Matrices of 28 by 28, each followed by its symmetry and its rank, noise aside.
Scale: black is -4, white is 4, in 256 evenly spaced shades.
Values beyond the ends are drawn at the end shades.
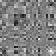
symmetric, rank three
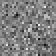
symmetric, rank five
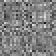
no symmetry, rank three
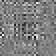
no symmetry, rank three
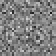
no symmetry, rank five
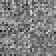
no symmetry, rank five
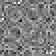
symmetric, rank five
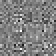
no symmetry, rank four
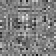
antisymmetric, rank four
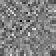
symmetric, rank five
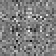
antisymmetric, rank four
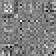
symmetric, rank four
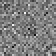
symmetric, rank five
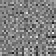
no symmetry, rank four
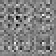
symmetric, rank three
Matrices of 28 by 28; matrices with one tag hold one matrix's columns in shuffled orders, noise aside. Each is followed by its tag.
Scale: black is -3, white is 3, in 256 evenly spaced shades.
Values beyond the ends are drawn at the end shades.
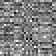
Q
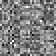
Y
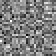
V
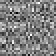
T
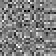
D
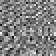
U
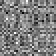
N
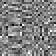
U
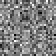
Y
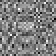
T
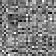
N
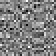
D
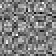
T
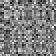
Y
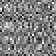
T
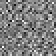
D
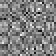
T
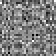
Y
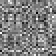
N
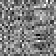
Y
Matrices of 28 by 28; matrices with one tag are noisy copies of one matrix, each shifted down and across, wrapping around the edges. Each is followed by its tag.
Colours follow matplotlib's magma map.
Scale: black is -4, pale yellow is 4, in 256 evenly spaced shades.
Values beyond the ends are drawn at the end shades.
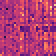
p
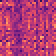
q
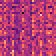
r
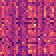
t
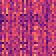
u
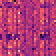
p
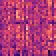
p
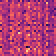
r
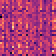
t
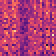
q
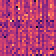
u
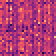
u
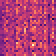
r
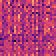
u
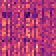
p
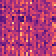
p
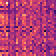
t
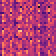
r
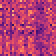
q
